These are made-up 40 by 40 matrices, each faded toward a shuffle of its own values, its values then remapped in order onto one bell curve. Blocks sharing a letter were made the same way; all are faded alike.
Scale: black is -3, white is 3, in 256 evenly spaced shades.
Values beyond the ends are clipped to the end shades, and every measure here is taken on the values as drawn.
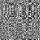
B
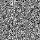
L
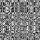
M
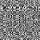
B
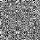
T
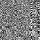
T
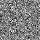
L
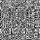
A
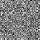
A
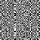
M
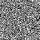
L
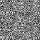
A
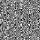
T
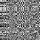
B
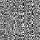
T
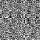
A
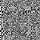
T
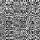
M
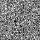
L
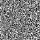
L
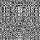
B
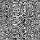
T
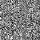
L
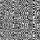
M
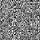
T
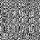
M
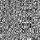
T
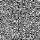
L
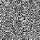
A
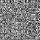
A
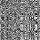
M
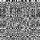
B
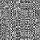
M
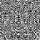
A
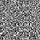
A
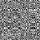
B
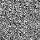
L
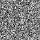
L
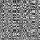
M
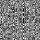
T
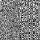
T
